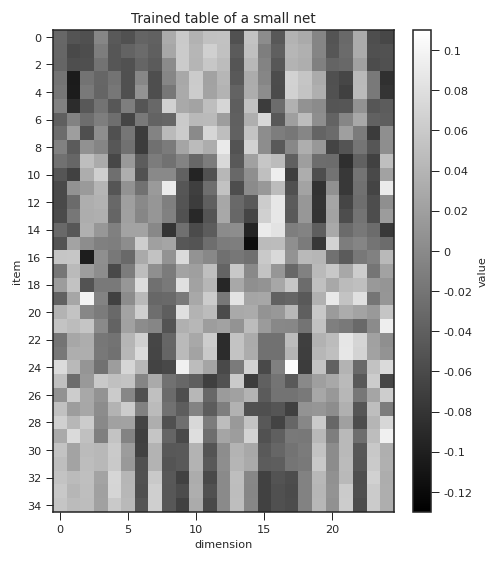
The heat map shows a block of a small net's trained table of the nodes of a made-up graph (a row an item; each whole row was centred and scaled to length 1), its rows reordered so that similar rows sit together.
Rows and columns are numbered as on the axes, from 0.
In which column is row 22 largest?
21
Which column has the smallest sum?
8
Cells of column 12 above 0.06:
3
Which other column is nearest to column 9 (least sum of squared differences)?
11
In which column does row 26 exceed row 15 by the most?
14
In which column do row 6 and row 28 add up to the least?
16
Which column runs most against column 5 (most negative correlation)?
18
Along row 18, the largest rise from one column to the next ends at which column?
13
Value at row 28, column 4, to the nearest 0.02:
0.02
